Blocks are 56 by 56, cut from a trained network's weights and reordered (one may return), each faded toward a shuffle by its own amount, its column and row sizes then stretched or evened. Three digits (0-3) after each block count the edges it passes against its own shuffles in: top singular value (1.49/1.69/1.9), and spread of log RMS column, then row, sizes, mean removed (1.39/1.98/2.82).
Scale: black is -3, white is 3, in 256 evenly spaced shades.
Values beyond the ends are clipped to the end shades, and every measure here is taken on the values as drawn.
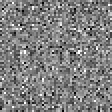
0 1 1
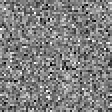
0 0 0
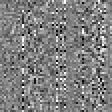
2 3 0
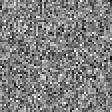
0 0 0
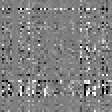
3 3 3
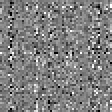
0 3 1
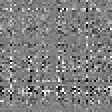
0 3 3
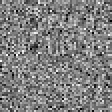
2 0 1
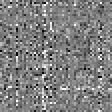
1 3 2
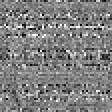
1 0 3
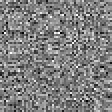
2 0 1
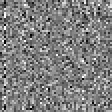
2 2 0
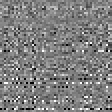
3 2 3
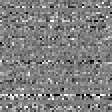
1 0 3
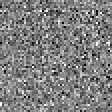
0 1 1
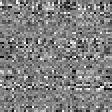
2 0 3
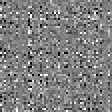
1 3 2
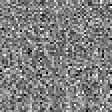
2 1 0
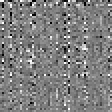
3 3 2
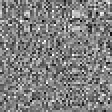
2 0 1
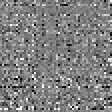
2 2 3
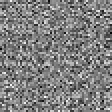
3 0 0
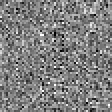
2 2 0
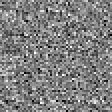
1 0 1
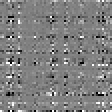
3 3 3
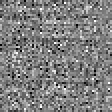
0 2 0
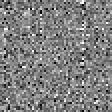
1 2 1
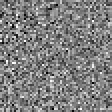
1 1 0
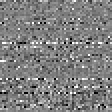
0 0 3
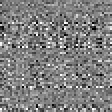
3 1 3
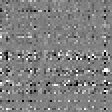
0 2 3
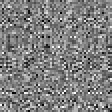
2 1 2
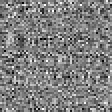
2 0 2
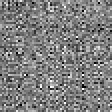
3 2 1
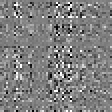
3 3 3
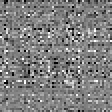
0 2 3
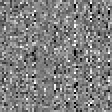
1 3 0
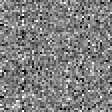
1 2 0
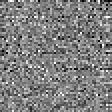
1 1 2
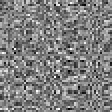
3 1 2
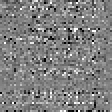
0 2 3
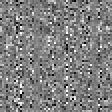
1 3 0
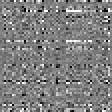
3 2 3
